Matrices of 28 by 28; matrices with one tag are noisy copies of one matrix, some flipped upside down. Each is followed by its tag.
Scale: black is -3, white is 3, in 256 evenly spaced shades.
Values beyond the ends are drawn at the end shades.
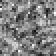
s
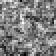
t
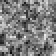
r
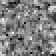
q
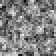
t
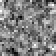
q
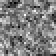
q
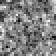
r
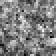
t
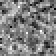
s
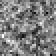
s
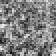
r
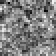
r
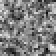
q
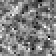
s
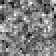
r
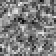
s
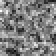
q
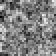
r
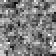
q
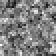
q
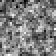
t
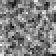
q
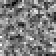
q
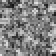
q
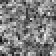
r
